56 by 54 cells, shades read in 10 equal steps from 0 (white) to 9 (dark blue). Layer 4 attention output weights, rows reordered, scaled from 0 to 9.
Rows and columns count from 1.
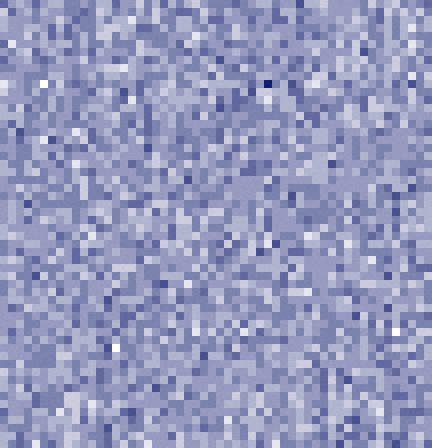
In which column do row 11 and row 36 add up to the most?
34
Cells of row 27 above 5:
2
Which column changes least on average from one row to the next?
41
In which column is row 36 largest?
21
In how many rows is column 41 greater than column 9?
22
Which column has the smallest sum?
44
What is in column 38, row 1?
7
